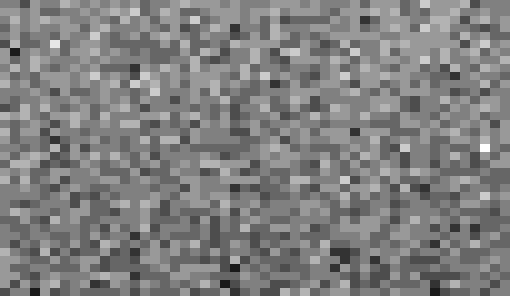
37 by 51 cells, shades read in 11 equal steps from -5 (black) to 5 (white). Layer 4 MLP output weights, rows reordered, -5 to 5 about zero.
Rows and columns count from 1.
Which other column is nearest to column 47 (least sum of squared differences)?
21
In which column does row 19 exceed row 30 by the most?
49
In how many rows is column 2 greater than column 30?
12
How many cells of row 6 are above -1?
32
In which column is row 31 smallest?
44
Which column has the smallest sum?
24
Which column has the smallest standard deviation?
51
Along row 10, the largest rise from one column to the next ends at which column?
15
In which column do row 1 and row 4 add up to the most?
43
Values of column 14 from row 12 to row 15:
-1 -1 0 0
